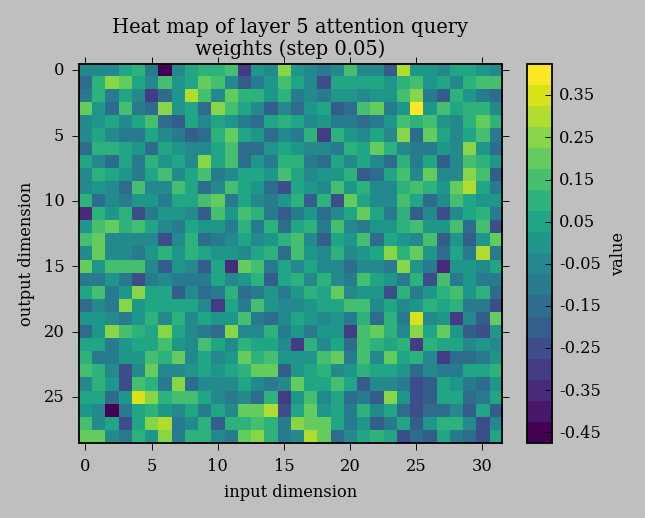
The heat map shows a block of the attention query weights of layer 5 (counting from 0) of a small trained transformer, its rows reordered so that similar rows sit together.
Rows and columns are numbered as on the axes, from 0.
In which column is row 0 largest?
24
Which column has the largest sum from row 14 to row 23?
21
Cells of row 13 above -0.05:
16
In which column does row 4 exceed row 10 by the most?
26
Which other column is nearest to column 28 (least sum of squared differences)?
8
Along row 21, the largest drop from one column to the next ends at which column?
25
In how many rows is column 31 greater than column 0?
7
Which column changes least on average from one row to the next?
17
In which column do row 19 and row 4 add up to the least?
28
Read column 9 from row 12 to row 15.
0 -0.15 0.05 -0.2
